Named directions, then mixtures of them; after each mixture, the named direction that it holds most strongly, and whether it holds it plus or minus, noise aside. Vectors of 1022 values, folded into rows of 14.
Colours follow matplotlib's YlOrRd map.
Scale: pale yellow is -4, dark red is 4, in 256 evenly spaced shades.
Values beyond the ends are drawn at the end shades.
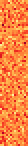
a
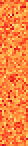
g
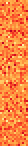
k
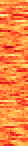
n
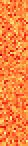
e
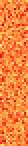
a, plus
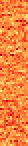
e, plus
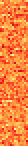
g, minus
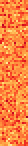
a, plus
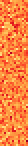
e, minus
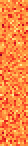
a, plus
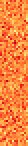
e, plus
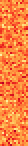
a, minus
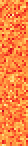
g, minus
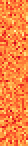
e, plus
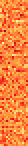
a, plus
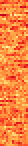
n, minus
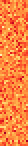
e, minus
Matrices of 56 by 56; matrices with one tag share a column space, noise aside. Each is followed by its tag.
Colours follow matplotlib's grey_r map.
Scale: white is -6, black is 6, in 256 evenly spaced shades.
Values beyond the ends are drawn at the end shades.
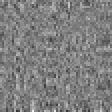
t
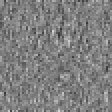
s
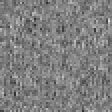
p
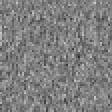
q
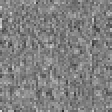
p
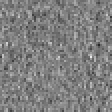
q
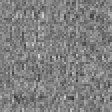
q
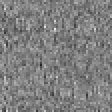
p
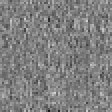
p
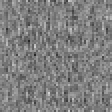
s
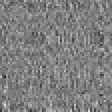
t
